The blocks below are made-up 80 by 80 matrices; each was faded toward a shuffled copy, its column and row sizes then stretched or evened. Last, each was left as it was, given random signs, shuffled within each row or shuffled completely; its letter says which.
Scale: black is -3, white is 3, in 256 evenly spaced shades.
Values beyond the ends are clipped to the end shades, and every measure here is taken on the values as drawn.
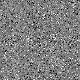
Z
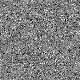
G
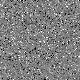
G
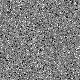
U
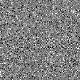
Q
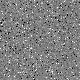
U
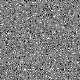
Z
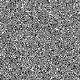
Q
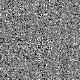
Q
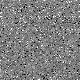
G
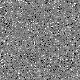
Q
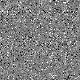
Z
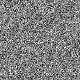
Z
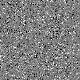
Z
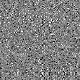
Q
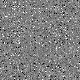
Q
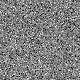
U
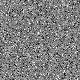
U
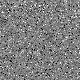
G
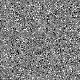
Q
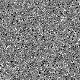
G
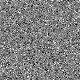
G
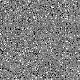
Q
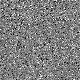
G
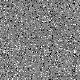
Z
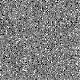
Q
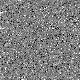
G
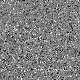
G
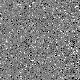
Q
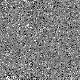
Z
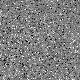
U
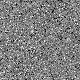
U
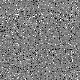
Z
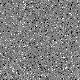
Z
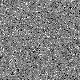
U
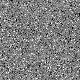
U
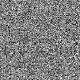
Q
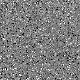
Z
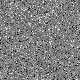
U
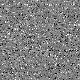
G
